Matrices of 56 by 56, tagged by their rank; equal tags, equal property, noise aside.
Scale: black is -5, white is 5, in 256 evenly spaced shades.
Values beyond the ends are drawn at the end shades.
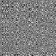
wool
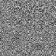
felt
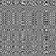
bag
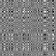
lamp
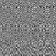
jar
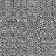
wool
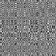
jar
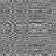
bag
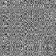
wool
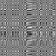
lamp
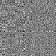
wool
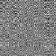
jar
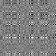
lamp
